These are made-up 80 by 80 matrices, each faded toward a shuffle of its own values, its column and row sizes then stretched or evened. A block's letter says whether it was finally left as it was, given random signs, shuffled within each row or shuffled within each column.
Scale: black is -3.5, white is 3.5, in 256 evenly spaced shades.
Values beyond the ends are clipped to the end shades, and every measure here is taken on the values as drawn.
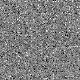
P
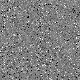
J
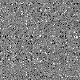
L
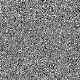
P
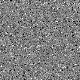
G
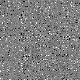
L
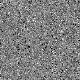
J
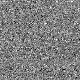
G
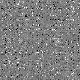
L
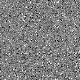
P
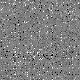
L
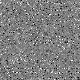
G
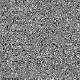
L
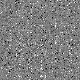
P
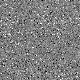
G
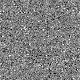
G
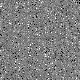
J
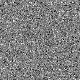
G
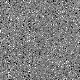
J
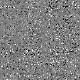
P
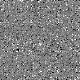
P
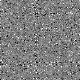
P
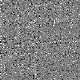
L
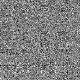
L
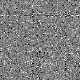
L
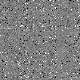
P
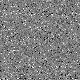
G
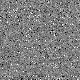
G
